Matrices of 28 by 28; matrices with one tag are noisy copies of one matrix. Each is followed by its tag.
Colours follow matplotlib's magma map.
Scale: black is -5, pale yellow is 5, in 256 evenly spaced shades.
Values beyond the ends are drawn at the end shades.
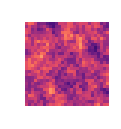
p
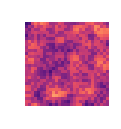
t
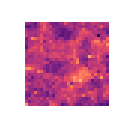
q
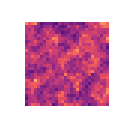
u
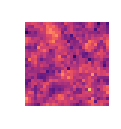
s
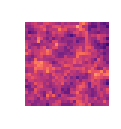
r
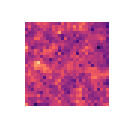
r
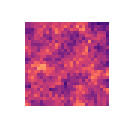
r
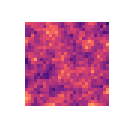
s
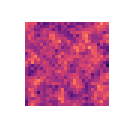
u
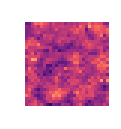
t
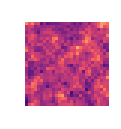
u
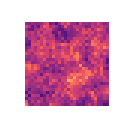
q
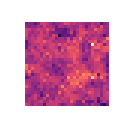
q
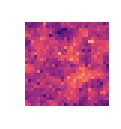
q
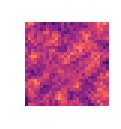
u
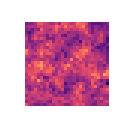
r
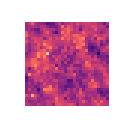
p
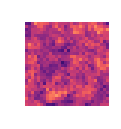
t
